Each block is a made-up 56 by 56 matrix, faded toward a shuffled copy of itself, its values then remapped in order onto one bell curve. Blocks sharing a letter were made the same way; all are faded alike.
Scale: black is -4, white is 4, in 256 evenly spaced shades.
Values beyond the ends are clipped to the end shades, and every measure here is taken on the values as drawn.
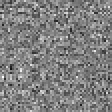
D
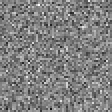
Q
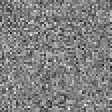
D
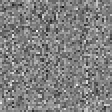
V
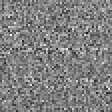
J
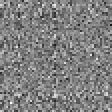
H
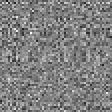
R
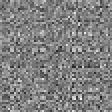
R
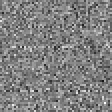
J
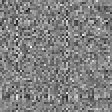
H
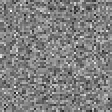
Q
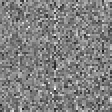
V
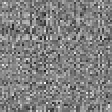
R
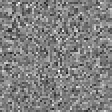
Q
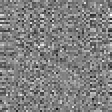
R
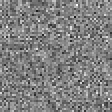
Q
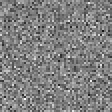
D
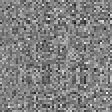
D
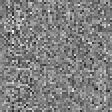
V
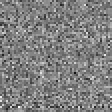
J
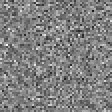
Q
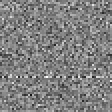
J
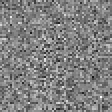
Q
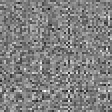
H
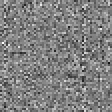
V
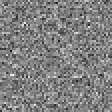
D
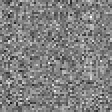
D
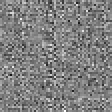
H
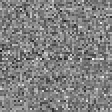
J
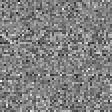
J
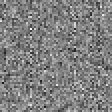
V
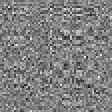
R
